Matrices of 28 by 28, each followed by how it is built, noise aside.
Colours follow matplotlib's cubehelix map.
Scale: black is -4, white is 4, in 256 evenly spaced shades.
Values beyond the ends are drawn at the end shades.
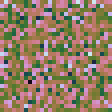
repeating columns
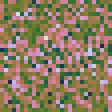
repeating columns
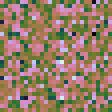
low rank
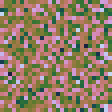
repeating rows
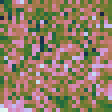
smooth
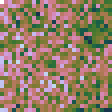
smooth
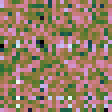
low rank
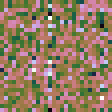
uneven columns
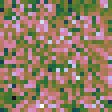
smooth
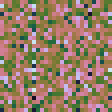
uneven columns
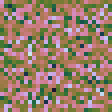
repeating rows
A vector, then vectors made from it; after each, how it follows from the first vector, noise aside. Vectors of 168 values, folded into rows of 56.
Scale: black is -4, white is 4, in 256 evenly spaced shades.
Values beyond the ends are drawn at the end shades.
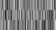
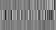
partly zeroed.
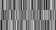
wrapped around.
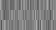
reversed, shrunk.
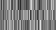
wrapped around.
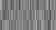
reversed, shrunk.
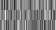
sign-scrambled.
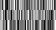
scaled up.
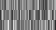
wrapped around.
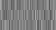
reversed, shrunk.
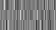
partly zeroed.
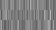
reversed, negated, shrunk.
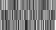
sign-scrambled.
